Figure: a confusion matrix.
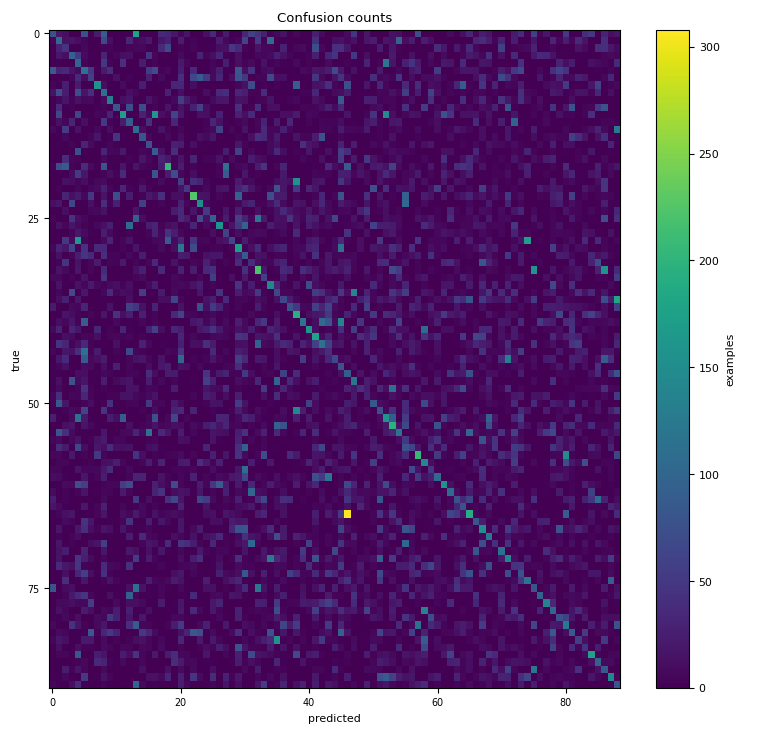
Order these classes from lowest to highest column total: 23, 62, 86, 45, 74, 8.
74, 62, 23, 86, 8, 45
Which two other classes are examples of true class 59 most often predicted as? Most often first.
30, 56
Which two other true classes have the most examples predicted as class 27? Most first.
18, 19
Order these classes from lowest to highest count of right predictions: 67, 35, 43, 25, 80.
43, 35, 25, 80, 67
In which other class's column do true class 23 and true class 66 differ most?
55
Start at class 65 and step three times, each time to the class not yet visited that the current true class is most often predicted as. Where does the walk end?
13
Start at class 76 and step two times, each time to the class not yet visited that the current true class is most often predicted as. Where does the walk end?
72
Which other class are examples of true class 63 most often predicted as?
85
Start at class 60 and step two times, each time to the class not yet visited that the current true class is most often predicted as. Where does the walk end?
5
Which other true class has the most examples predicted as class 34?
71
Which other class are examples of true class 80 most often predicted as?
57
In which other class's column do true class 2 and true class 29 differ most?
20
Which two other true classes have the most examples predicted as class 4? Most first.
28, 52
